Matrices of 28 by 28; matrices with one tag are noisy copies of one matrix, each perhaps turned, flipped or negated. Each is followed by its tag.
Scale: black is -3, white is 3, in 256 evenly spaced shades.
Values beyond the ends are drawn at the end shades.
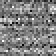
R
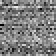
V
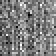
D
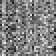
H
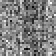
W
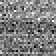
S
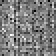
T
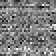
V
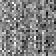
D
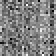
H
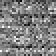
R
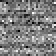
R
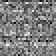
T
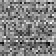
T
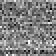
H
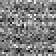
R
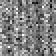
R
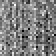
D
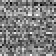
H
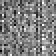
T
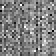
T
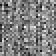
T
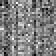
W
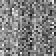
S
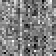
W
